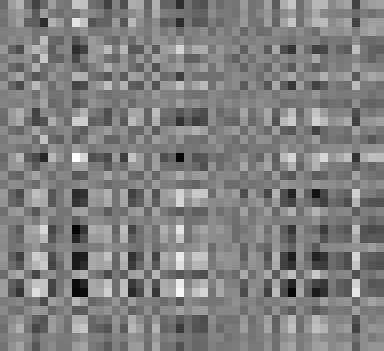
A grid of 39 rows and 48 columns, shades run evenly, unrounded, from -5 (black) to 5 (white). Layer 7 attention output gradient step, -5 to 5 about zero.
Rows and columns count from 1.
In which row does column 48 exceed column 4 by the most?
18
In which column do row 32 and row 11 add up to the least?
10
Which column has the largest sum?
6
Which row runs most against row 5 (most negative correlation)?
34
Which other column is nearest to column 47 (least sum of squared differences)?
48
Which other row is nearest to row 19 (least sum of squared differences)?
24
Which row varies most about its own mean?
33
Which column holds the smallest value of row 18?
23
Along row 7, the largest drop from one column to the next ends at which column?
7
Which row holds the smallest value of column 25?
14
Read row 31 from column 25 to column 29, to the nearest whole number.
-2 -2 1 -1 0
